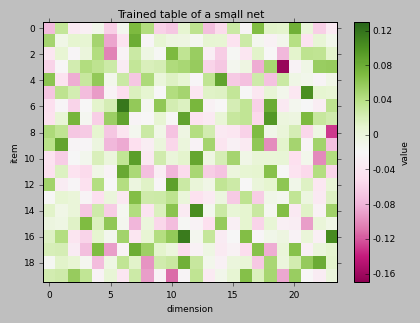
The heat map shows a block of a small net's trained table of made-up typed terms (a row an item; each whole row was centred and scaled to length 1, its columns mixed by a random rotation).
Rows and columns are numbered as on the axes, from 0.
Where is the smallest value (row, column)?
3, 19
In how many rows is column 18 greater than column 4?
9
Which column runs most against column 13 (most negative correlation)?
18
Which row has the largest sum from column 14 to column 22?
7
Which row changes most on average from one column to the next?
14
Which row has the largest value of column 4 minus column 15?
4
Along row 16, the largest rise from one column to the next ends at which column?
23
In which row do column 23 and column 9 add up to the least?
8
